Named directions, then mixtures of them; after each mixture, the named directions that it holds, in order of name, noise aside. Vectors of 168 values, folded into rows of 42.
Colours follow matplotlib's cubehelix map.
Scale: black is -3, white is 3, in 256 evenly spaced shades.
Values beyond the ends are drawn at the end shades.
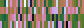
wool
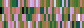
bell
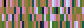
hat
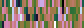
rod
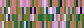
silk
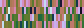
silk.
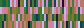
bell, rod, wool.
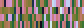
hat.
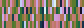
bell, hat, silk.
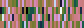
bell, hat, silk.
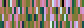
hat, rod.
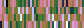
bell, rod, wool.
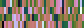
rod, silk, wool.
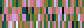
bell, rod, wool.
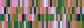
bell, silk.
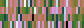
wool.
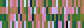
wool.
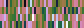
wool.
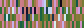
bell, rod, silk.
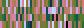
silk, wool.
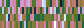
rod, silk.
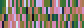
bell, rod, wool.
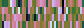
hat, rod.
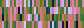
hat, rod, wool.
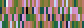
bell, hat, wool.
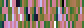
rod.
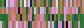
wool.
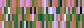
silk.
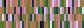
hat.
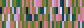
bell, hat, rod.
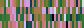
silk, wool.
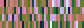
hat.
